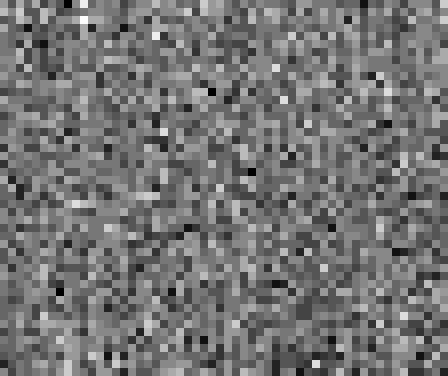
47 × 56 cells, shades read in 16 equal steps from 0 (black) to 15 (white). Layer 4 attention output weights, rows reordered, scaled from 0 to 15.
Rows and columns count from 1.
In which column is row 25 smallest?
52
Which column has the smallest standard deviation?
33
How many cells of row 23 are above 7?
22
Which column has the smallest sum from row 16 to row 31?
49
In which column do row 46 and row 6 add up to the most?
40
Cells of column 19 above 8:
13
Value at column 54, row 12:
11
